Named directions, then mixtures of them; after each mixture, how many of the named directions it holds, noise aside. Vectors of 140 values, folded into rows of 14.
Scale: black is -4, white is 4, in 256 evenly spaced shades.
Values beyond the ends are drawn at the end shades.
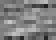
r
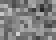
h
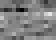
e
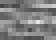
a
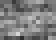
four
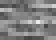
one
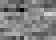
two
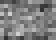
two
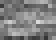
two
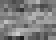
four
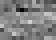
two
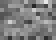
three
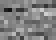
four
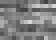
three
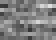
two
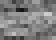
three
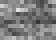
four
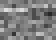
four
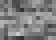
four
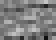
one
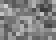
one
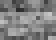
four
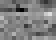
one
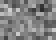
one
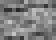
three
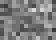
one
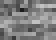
three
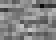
four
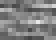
one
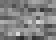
three
